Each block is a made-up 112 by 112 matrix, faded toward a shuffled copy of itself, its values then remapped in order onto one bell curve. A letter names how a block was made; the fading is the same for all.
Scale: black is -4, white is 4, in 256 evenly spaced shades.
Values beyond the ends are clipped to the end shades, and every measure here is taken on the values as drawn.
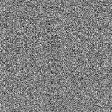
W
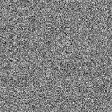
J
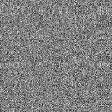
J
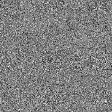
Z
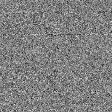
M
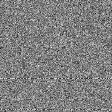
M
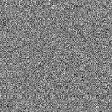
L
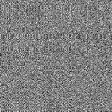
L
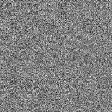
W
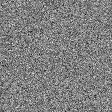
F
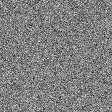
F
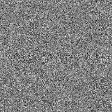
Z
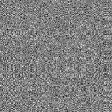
L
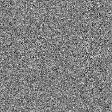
Z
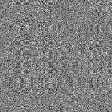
L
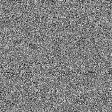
M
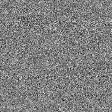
M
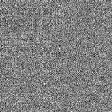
J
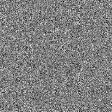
Z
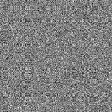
L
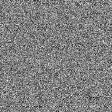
M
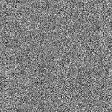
J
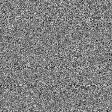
M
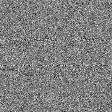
M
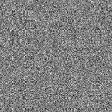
J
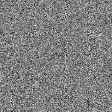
Z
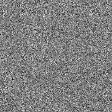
Z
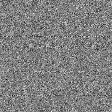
M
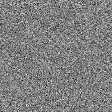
M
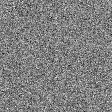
F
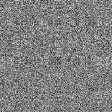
J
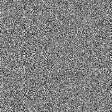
Z
